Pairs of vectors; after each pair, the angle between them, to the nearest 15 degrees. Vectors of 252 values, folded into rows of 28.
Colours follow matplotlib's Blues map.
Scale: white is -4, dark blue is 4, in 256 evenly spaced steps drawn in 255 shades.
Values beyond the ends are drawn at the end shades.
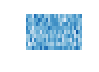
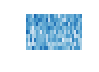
30 degrees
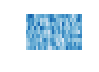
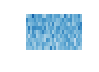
90 degrees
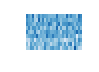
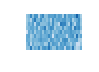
105 degrees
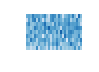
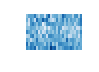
135 degrees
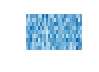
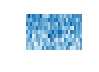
90 degrees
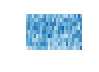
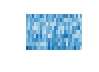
165 degrees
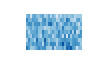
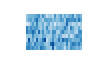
75 degrees
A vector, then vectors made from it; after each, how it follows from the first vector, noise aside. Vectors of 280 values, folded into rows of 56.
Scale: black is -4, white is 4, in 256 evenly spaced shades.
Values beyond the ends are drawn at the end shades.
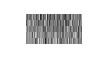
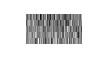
copied.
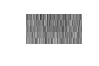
shrunk.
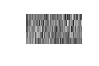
wrapped around, negated.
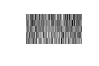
reversed, negated.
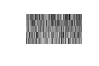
reversed, negated.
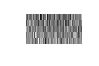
copied.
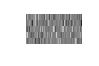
wrapped around, negated, partly zeroed.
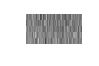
shrunk.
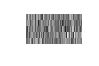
wrapped around, negated.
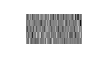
wrapped around, negated, partly zeroed.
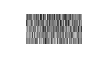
copied.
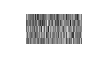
wrapped around, negated.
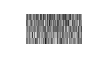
copied.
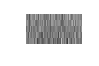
reversed, shrunk.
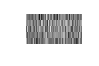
wrapped around, negated.
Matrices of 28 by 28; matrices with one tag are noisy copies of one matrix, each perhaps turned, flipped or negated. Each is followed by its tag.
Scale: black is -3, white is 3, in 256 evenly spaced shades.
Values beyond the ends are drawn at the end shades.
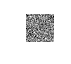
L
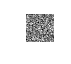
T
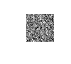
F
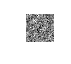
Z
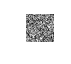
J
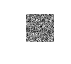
F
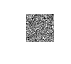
L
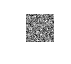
F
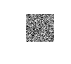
T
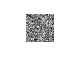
F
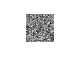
T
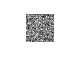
F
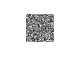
F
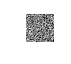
L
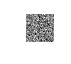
T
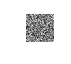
T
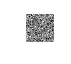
F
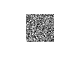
L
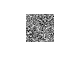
J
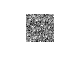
Z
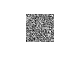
L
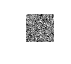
Z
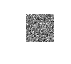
T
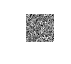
Z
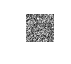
T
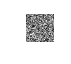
J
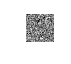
J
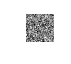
Z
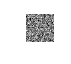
F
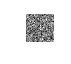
F
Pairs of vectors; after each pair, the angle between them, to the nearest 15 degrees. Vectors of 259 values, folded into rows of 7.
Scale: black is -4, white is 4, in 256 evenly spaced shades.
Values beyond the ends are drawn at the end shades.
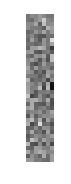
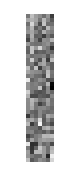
45 degrees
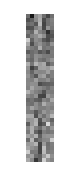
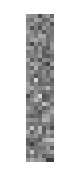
90 degrees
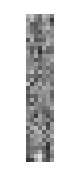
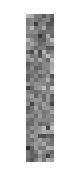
75 degrees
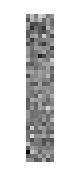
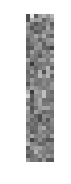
60 degrees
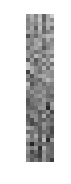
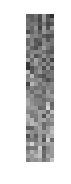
165 degrees
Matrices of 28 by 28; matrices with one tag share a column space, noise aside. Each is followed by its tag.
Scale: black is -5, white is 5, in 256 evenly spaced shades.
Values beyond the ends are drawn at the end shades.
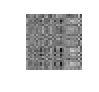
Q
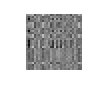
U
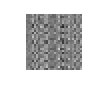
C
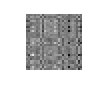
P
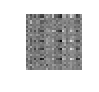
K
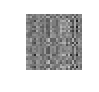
P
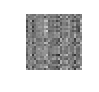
P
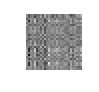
Q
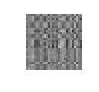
U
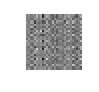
K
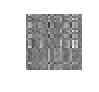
U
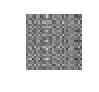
K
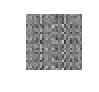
C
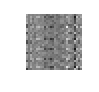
C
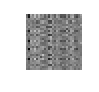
K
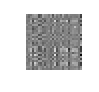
Q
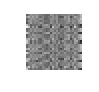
C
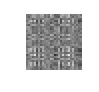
Q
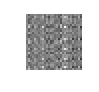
C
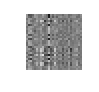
Q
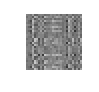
P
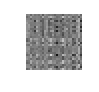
P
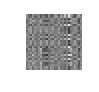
Q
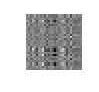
Q
